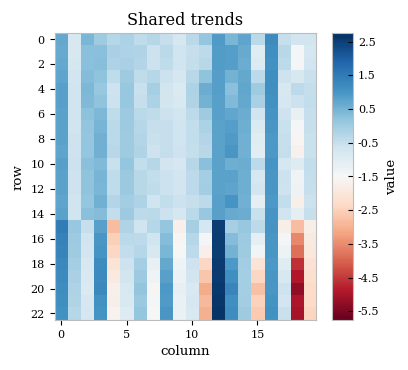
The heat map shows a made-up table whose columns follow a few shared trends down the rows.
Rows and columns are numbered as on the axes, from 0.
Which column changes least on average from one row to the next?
16
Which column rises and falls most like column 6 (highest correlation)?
13
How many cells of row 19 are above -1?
13
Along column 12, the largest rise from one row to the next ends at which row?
15
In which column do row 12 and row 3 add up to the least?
18
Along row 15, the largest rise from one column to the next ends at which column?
12
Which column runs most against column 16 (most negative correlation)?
3
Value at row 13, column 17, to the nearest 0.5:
-0.5
